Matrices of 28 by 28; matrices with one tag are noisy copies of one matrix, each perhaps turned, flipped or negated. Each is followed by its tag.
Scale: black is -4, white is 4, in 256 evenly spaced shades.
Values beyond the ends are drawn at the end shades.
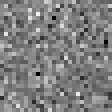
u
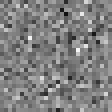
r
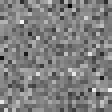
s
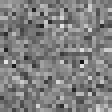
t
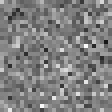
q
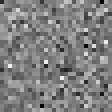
q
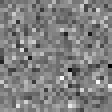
r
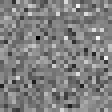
u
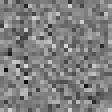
q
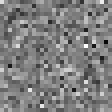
q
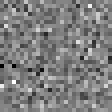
r
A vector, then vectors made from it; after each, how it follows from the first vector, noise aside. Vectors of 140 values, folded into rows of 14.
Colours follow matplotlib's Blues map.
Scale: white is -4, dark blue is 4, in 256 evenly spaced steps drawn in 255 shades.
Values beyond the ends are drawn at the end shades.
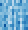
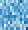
sign-scrambled.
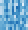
reversed, negated.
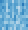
reversed, shrunk.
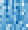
reversed, negated.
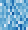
sign-scrambled.
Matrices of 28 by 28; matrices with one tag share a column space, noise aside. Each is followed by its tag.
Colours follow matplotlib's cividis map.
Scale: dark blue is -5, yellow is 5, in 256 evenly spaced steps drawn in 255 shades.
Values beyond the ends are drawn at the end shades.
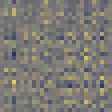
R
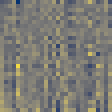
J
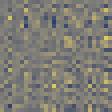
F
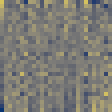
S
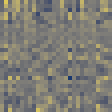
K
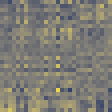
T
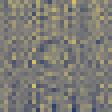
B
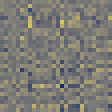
F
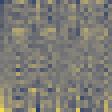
T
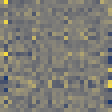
R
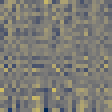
T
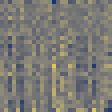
J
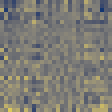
K
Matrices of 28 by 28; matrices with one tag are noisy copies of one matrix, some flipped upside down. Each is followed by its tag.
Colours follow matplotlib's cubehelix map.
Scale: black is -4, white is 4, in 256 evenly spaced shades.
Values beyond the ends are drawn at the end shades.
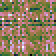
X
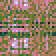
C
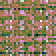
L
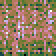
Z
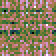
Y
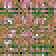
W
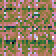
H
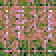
Z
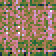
Z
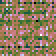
L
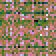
L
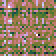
W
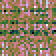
Y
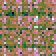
H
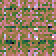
H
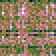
X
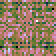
W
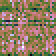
X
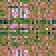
C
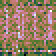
Z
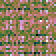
L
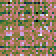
L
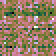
H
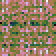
Y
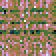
Y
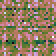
H
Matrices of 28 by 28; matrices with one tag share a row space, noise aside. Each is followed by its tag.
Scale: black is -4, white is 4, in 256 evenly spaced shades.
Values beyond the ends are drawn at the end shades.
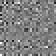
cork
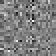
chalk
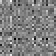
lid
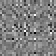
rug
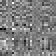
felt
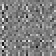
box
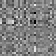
rug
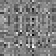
chalk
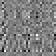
box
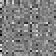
cork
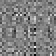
rug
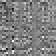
felt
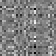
rug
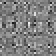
rug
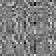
rug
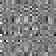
cork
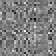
rug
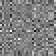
lid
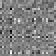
lid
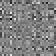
lid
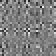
box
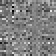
felt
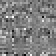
felt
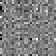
cork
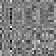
lid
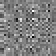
chalk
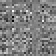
felt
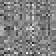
chalk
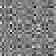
lid
